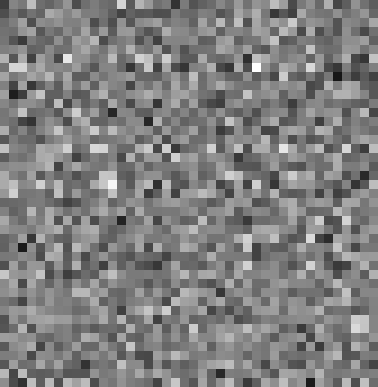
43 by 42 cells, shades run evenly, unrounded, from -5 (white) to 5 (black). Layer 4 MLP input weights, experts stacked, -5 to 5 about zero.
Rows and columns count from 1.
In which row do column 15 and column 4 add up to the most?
10
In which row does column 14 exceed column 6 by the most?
25
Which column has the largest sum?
18
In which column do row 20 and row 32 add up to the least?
26
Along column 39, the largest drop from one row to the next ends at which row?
17
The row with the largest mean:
2
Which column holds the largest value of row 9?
38
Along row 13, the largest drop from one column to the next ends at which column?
14
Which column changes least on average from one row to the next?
6
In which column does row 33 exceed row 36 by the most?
40
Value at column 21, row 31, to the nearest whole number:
-2
